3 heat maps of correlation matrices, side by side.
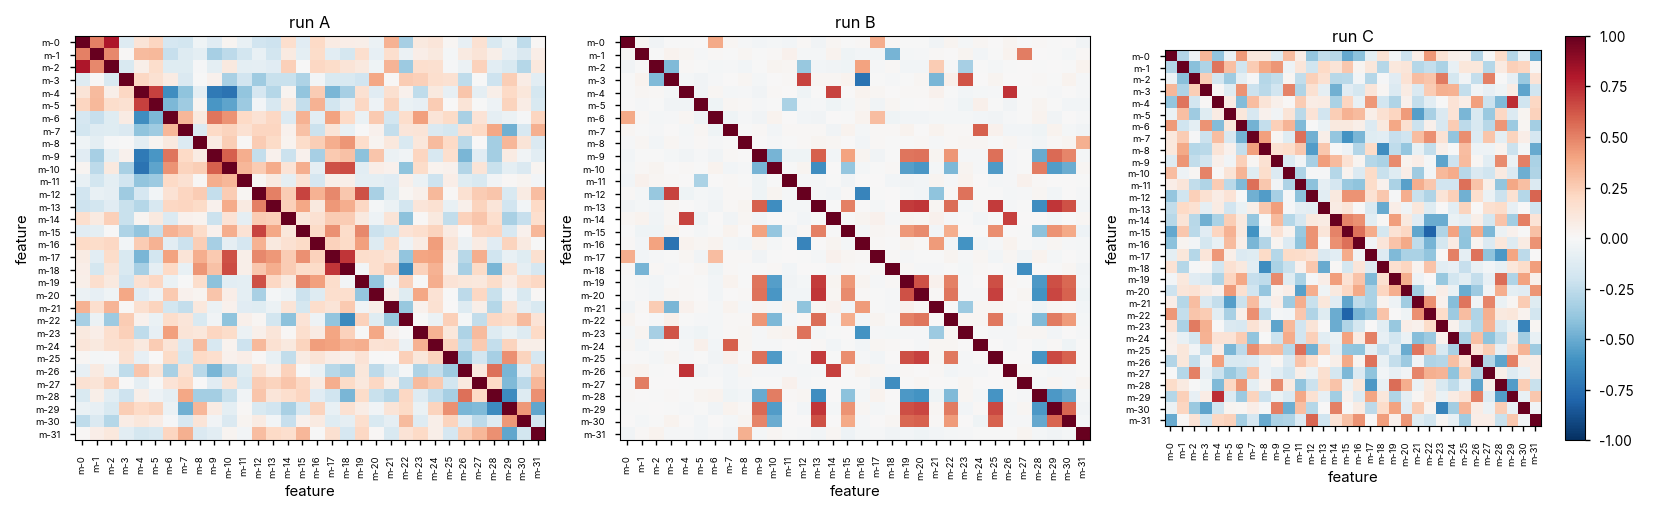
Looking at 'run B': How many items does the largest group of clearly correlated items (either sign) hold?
11
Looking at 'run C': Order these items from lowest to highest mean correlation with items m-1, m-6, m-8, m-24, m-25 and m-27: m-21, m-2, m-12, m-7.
m-12, m-2, m-21, m-7
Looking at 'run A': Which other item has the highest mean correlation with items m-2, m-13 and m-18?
m-17
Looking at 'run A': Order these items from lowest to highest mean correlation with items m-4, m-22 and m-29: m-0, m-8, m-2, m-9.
m-9, m-2, m-0, m-8
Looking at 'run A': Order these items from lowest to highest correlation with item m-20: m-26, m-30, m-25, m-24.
m-26, m-30, m-25, m-24
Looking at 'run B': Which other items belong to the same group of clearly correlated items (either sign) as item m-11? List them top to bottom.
m-5
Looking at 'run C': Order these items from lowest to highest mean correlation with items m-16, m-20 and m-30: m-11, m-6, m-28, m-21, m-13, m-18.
m-11, m-21, m-13, m-6, m-18, m-28
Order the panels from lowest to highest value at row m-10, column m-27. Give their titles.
run C, run B, run A
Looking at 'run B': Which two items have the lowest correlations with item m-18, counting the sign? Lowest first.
m-27, m-1
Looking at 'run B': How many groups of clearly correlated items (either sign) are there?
8
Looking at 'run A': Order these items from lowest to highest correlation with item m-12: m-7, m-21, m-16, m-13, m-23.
m-21, m-23, m-7, m-16, m-13
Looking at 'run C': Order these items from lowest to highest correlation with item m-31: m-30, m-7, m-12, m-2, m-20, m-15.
m-7, m-30, m-2, m-15, m-20, m-12
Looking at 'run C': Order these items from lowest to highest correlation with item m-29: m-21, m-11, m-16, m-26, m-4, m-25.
m-16, m-21, m-25, m-11, m-26, m-4
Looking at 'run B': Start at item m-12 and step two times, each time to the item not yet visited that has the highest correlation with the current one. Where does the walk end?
m-23
